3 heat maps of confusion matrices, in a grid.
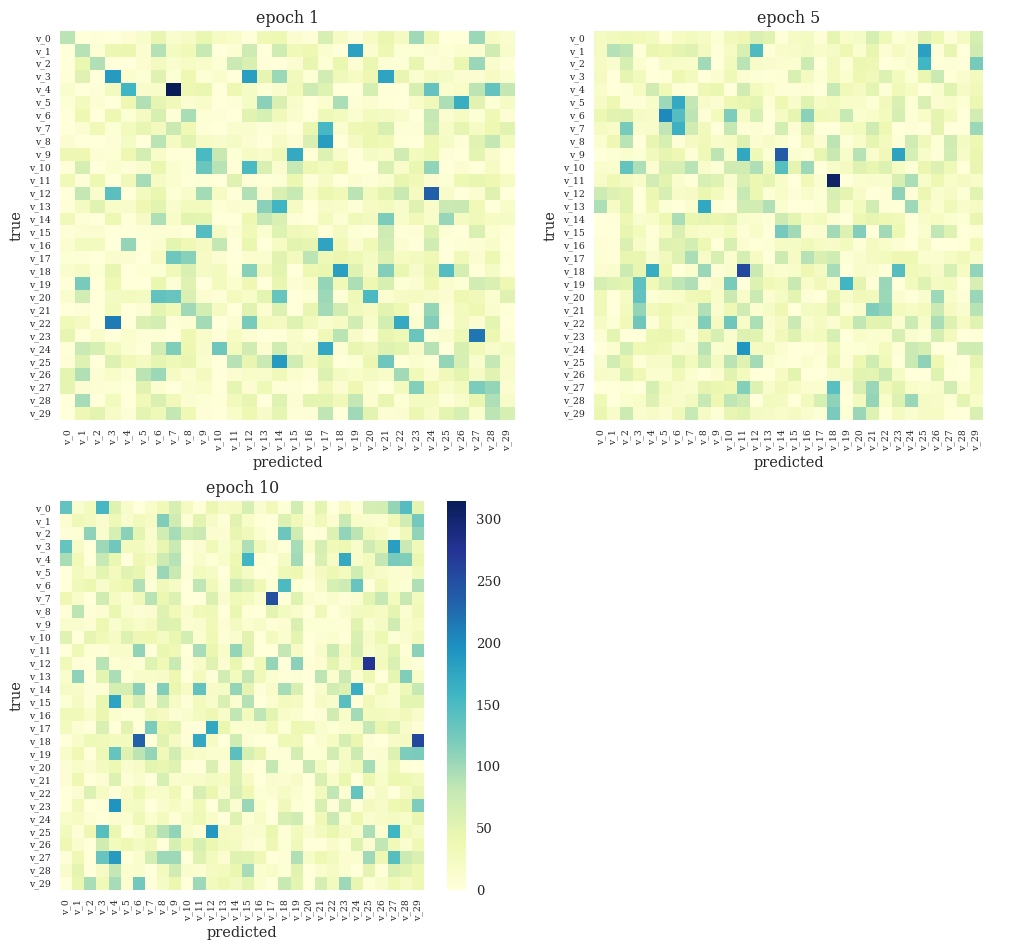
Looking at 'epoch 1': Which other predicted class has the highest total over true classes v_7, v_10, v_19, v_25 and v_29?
v_17
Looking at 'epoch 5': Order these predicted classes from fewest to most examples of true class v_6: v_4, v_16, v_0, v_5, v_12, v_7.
v_4, v_0, v_12, v_7, v_16, v_5
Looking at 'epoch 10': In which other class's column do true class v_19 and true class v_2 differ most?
v_18
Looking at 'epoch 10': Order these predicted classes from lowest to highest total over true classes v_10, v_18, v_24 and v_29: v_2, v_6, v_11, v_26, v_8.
v_26, v_8, v_2, v_11, v_6
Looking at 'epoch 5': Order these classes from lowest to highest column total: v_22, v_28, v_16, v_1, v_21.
v_28, v_1, v_16, v_22, v_21
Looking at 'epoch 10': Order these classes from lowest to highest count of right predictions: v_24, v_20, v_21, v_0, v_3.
v_24, v_21, v_20, v_3, v_0
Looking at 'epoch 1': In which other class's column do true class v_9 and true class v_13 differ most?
v_15
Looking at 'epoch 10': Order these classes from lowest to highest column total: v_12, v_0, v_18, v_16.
v_16, v_0, v_18, v_12
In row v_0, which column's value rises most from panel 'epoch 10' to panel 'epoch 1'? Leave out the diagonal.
v_23
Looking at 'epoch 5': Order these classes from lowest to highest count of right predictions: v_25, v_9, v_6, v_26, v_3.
v_3, v_26, v_9, v_25, v_6
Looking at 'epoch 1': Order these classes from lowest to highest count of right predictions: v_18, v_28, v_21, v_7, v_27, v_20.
v_21, v_7, v_28, v_27, v_20, v_18
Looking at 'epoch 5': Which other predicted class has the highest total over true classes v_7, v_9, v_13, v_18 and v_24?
v_11
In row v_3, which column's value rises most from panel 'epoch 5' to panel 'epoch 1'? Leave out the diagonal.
v_12
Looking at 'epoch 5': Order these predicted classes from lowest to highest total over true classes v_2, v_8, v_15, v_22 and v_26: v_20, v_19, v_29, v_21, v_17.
v_17, v_19, v_21, v_29, v_20
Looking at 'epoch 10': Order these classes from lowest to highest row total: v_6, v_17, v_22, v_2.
v_22, v_17, v_6, v_2
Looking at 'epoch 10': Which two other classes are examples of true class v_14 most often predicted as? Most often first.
v_24, v_11
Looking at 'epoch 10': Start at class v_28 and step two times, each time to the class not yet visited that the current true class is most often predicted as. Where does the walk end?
v_4
